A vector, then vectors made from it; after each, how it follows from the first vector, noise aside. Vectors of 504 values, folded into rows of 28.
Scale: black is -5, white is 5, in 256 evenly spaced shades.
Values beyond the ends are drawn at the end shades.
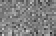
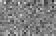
reversed, negated.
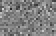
wrapped around, negated.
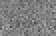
wrapped around, negated, shrunk.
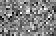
wrapped around, scaled up.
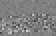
partly zeroed.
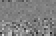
partly zeroed.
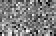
scaled up.
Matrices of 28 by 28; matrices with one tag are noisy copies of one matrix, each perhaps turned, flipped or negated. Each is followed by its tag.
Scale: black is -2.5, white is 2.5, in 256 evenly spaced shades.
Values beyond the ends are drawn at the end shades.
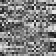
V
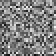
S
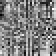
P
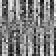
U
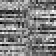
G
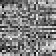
P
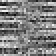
U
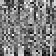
V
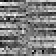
U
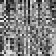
P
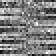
U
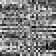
P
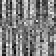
U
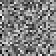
S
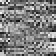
V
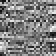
V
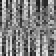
U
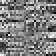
V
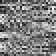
V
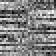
G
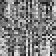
P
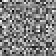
S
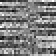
U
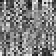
V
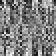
V
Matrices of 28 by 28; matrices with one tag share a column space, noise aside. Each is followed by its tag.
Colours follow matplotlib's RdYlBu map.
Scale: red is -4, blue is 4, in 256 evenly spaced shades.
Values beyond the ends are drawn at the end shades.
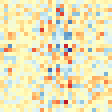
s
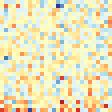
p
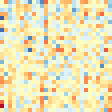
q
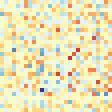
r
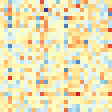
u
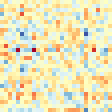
s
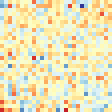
p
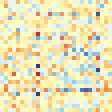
r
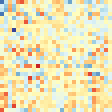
q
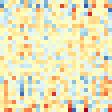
p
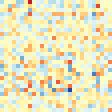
r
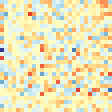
r
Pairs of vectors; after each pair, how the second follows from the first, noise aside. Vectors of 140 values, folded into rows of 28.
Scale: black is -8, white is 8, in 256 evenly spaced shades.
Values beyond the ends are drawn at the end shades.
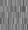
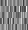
scaled up.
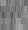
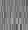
sign-scrambled.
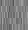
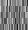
wrapped around, scaled up.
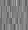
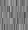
sign-scrambled.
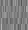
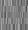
sign-scrambled.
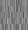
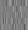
wrapped around, negated, partly zeroed.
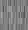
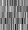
wrapped around, scaled up.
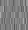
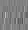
wrapped around, negated, partly zeroed.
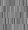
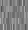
wrapped around, negated.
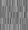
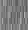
sign-scrambled.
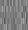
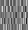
scaled up.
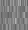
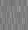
wrapped around, shrunk.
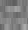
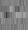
wrapped around, negated, partly zeroed.
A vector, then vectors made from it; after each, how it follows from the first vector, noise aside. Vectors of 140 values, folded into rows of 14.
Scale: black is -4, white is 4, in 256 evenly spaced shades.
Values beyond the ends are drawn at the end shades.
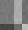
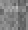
wrapped around, negated, shrunk.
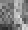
copied.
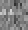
wrapped around, negated, partly zeroed.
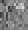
wrapped around, negated, partly zeroed.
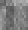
reversed, negated, shrunk.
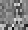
sign-scrambled.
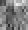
reversed, negated.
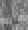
wrapped around, negated, shrunk.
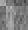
reversed, shrunk.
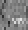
wrapped around, negated, partly zeroed.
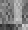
copied.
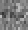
wrapped around, partly zeroed.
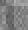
reversed, negated, shrunk.
